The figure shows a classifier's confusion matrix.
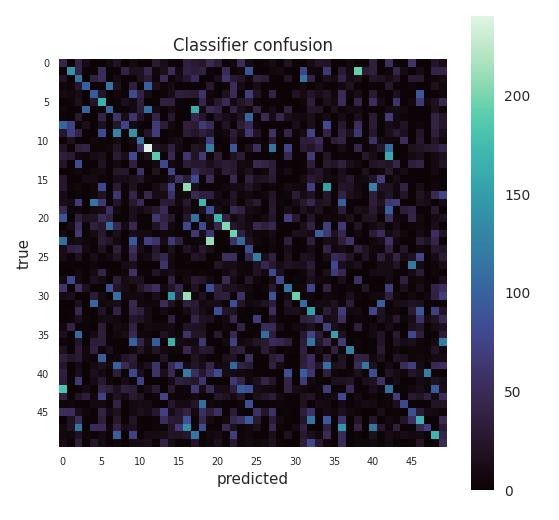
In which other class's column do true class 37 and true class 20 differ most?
17
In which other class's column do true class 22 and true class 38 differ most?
33
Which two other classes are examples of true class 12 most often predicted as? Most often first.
42, 9
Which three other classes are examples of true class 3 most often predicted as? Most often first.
6, 11, 22
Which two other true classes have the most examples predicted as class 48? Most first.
42, 32
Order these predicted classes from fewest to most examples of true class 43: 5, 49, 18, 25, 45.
18, 25, 45, 49, 5
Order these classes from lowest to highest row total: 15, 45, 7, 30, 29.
15, 7, 45, 29, 30
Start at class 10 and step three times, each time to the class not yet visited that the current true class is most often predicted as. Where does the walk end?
0
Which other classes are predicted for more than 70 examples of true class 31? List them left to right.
4, 22, 41
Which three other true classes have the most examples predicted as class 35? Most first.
26, 27, 25
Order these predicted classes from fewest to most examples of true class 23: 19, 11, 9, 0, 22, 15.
15, 22, 11, 9, 0, 19
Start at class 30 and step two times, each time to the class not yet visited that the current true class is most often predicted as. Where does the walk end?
34
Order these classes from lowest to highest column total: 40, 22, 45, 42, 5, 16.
45, 40, 42, 5, 16, 22
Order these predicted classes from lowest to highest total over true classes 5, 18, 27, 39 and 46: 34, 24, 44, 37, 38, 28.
37, 28, 44, 38, 24, 34
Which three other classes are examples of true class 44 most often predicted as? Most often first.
18, 24, 7
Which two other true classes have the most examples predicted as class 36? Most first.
47, 18
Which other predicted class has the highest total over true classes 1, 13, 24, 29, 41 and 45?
2
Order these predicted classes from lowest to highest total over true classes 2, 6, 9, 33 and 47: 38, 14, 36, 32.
14, 38, 32, 36
